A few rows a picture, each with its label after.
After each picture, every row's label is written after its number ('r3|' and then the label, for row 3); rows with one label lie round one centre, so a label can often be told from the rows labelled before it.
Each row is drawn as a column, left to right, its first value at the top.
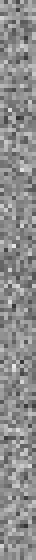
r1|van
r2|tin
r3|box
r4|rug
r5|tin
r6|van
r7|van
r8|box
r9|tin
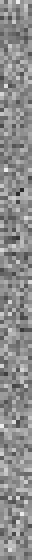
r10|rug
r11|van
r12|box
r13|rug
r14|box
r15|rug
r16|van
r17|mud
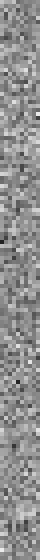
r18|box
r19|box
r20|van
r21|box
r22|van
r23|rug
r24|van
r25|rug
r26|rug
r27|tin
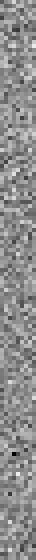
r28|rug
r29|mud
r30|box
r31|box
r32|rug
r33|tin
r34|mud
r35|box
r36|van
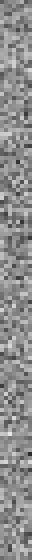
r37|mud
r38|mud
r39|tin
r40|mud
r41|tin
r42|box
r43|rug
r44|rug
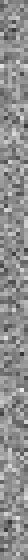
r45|mud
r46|van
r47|van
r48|van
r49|tin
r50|box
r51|mud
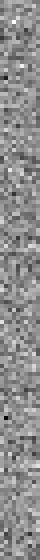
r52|van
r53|rug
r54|van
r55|tin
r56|box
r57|box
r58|rug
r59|rug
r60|rug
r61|rug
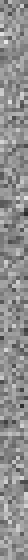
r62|tin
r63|tin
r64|box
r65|tin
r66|box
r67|rug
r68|mud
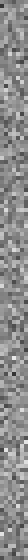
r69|tin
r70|rug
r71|mud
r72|van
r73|box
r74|mud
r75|rug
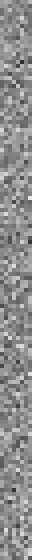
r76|tin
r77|box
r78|box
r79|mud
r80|van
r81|mud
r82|tin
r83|box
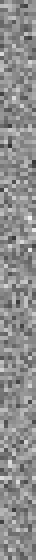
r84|rug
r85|tin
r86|rug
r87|box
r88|tin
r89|mud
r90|mud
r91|van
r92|tin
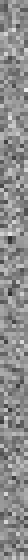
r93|tin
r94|mud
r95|box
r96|box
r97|mud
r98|tin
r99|mud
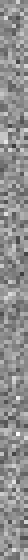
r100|tin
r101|tin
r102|rug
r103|rug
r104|box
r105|tin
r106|box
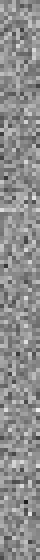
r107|rug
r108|mud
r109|tin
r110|rug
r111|mud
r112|rug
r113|box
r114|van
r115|mud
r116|rug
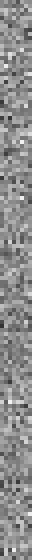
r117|mud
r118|box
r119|mud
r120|box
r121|mud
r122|box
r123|van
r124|van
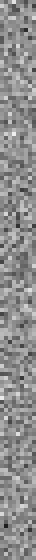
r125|van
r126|van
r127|van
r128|tin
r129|tin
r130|rug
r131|mud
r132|van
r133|tin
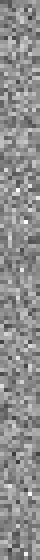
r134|van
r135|van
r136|mud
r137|rug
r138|van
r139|mud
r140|tin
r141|rug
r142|box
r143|box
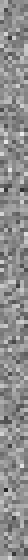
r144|tin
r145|tin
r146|van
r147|mud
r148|van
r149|rug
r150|mud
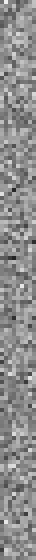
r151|van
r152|box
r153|box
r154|rug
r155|tin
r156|tin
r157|tin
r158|van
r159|box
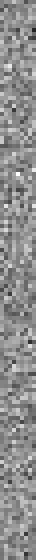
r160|mud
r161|box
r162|box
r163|rug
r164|rug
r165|tin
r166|rug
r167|van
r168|van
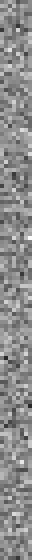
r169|tin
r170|box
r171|box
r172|van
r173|mud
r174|rug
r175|tin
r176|tin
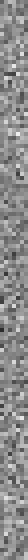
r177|mud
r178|box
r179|box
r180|box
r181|tin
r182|mud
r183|tin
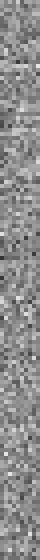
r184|box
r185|mud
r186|rug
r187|tin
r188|box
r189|van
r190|box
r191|mud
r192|van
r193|box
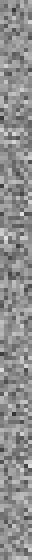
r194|tin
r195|mud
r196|box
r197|tin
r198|tin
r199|tin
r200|mud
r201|rug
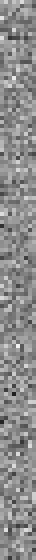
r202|tin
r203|rug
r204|van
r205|box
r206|van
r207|box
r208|box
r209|rug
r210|mud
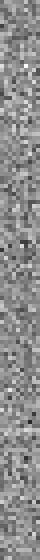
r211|mud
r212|mud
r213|tin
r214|van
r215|rug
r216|box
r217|box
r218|tin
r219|mud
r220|box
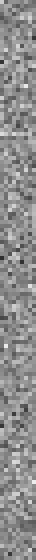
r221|box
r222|van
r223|mud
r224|mud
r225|mud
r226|van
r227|van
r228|tin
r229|van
